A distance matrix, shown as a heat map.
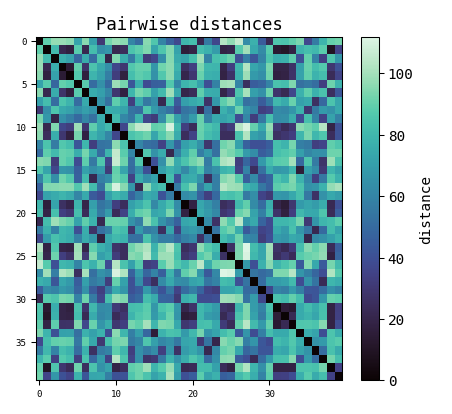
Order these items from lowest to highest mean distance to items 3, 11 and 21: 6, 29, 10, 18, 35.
6, 10, 29, 18, 35
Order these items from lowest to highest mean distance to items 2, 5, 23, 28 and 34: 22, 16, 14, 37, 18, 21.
37, 14, 22, 16, 18, 21
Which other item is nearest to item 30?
0
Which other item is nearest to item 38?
1
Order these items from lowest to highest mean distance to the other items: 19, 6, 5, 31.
19, 31, 6, 5
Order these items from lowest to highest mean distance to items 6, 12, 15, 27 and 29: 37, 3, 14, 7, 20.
37, 7, 14, 20, 3
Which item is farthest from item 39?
17
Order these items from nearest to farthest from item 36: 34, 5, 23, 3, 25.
5, 23, 34, 3, 25
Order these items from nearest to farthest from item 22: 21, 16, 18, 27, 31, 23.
16, 18, 27, 23, 21, 31
